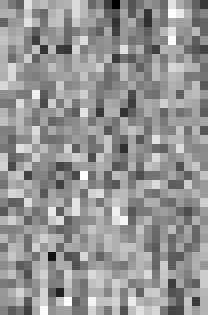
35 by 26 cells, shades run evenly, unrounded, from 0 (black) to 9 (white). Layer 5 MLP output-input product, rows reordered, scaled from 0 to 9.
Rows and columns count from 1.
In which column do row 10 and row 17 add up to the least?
16
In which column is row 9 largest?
2
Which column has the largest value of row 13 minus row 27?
11
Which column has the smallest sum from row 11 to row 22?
6
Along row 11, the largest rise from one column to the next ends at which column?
5
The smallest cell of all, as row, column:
1, 15
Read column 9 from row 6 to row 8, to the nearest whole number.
2 5 5
